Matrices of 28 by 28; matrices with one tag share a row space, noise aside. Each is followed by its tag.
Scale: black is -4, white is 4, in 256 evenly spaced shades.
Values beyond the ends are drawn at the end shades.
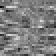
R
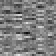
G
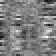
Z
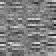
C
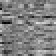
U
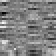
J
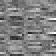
C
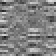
J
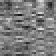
G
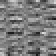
C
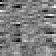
Z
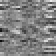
Z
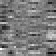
J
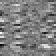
Z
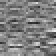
C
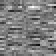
C
